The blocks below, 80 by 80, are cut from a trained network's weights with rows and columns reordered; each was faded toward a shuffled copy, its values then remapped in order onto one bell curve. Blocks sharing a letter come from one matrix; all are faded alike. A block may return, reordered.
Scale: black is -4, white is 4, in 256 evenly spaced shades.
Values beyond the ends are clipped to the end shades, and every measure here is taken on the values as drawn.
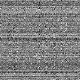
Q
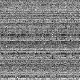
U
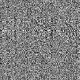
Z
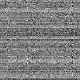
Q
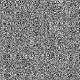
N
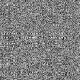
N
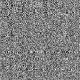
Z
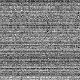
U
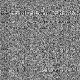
Z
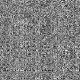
Z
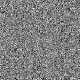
N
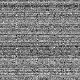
Q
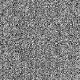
Z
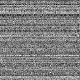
U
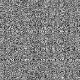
Z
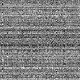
Q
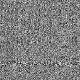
Z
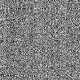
Z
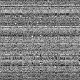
U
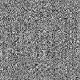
N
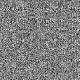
N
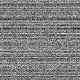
U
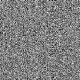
N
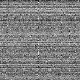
Q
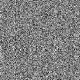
N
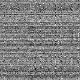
Q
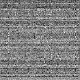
Q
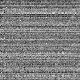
U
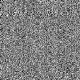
Z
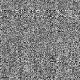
Z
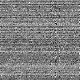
Q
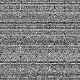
Q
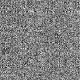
N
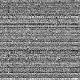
U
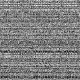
U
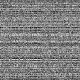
U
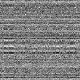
U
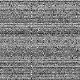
Q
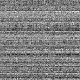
U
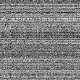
U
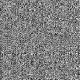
Z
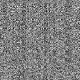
Z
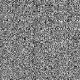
Z
